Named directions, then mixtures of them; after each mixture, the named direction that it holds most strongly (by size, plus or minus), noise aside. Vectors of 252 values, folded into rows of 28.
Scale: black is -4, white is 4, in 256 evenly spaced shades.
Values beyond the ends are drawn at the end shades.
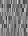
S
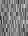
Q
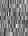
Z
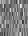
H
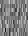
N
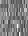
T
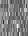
T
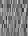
S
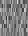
S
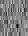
T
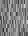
Q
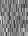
Q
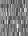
T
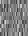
H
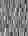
N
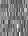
T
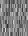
N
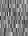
Z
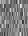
H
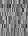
S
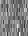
T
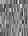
H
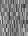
Q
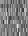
T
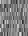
H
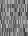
N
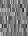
S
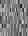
H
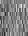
Q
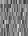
H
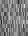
Q
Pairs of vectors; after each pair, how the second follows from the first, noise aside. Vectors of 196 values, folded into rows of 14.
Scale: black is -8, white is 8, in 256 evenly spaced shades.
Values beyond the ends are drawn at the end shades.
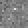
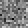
reversed, negated, scaled up.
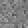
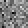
reversed, scaled up.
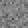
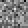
wrapped around, scaled up.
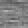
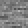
wrapped around, negated.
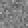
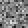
reversed, negated, scaled up.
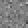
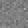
wrapped around, shrunk.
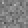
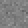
wrapped around, shrunk.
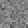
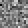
reversed, negated, scaled up.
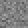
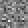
scaled up.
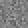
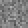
copied.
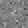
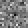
reversed, negated, scaled up.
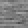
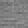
negated, shrunk.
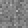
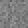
wrapped around, negated, shrunk.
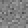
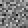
reversed, scaled up.
